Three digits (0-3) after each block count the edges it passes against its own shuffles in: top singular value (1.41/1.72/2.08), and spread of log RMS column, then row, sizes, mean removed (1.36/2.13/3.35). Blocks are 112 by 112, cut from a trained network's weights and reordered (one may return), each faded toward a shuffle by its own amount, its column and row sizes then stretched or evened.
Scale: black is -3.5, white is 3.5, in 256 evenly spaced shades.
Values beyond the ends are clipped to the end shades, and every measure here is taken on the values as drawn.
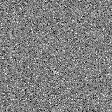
1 0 0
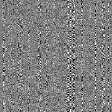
3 3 0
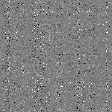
0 2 1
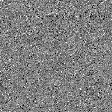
2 1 0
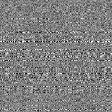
3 0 3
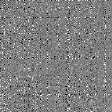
2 3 2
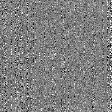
0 3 0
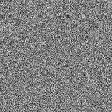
2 0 0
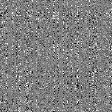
1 3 2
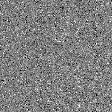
1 1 0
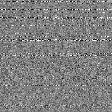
3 0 3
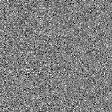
2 1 1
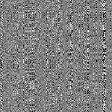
3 3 1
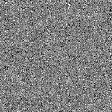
1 2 0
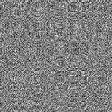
3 1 1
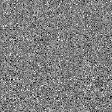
1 2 2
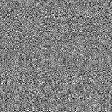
3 0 2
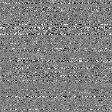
1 1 3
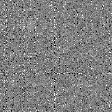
2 2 0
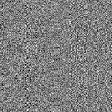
3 2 0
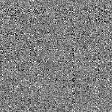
1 2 2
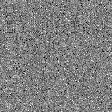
2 0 0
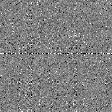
2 1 1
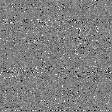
0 1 2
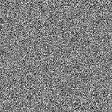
2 1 1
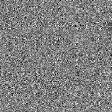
2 1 2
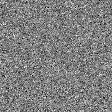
1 0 1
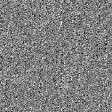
1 2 0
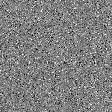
0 0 0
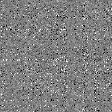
0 2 2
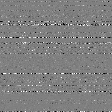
2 0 3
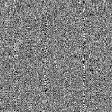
2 2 0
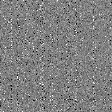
1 2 0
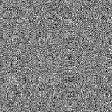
3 1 0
